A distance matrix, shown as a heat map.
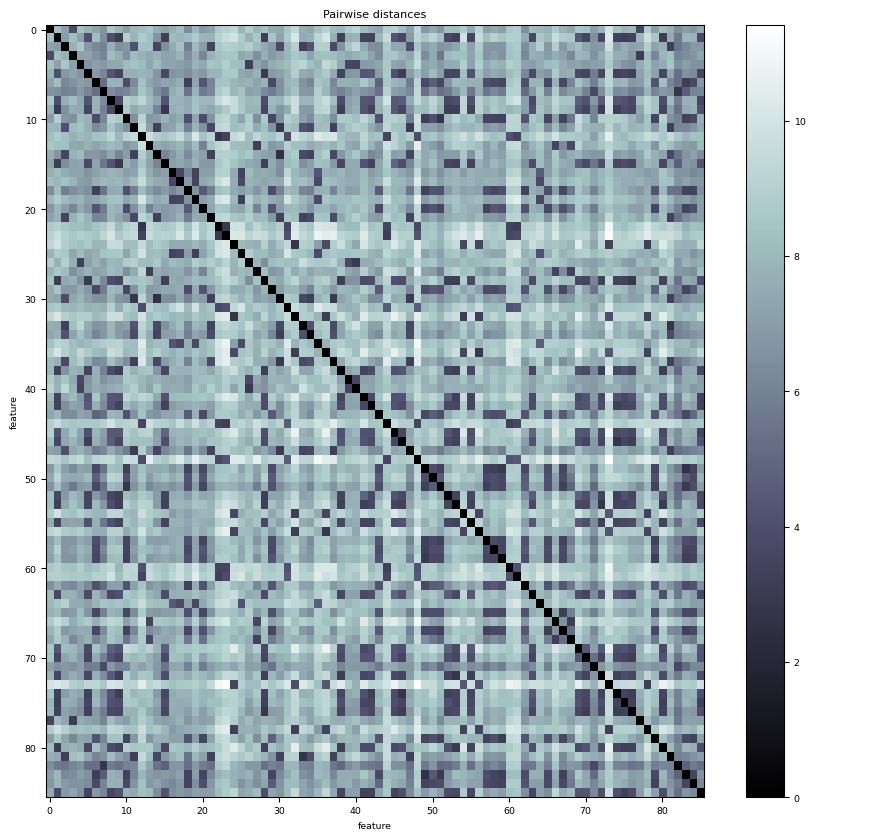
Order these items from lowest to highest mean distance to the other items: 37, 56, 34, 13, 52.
52, 34, 37, 13, 56
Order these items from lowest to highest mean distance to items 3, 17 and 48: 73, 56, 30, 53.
30, 53, 56, 73
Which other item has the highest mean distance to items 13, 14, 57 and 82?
48
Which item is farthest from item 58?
73
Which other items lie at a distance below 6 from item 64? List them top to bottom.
16, 17, 19, 25, 35
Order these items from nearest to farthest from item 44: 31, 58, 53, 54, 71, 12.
12, 31, 71, 58, 54, 53
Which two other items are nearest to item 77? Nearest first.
3, 0
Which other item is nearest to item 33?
81
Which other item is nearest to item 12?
22
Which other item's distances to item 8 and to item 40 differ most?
26
